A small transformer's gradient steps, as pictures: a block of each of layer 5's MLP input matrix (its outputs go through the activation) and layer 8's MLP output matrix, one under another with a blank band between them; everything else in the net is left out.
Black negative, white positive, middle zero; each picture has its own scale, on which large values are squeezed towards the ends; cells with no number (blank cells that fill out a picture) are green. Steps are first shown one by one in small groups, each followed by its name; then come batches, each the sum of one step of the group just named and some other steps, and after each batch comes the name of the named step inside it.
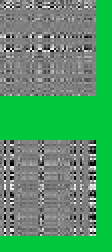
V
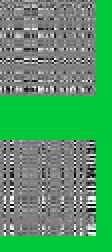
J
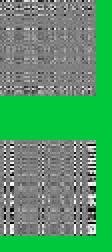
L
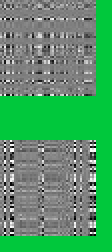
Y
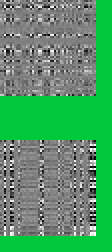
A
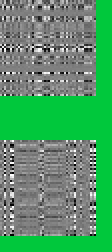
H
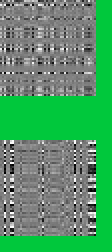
H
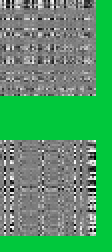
J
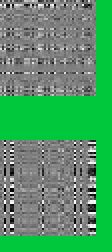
L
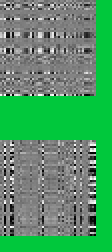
Y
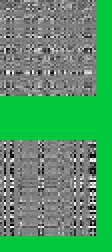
A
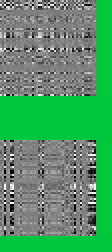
V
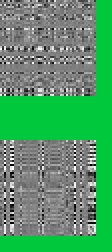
L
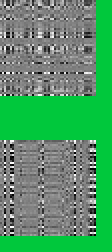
H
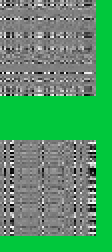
J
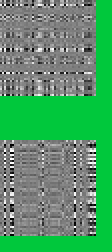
H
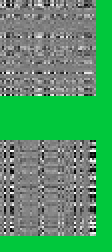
Y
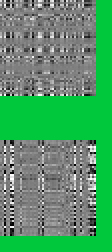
Y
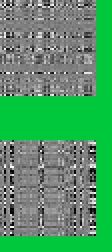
V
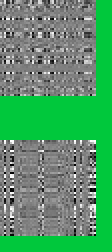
H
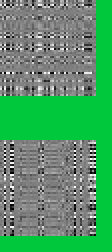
H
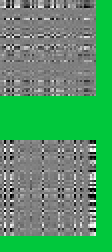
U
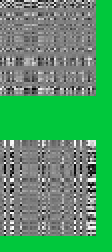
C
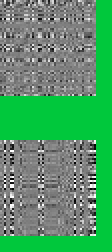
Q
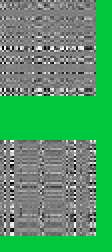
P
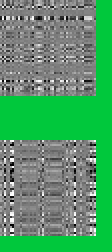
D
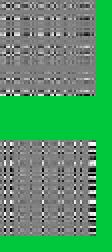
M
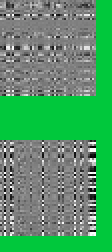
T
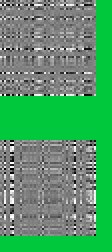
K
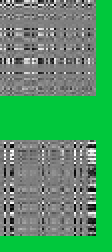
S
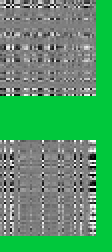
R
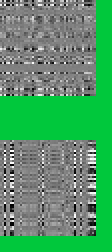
S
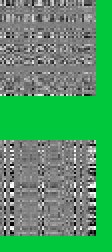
Q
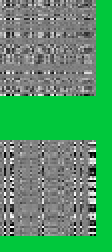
M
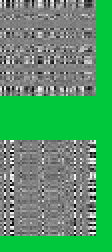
T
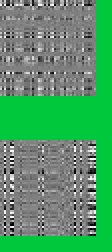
S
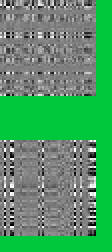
Q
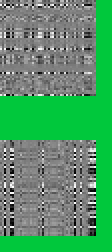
S
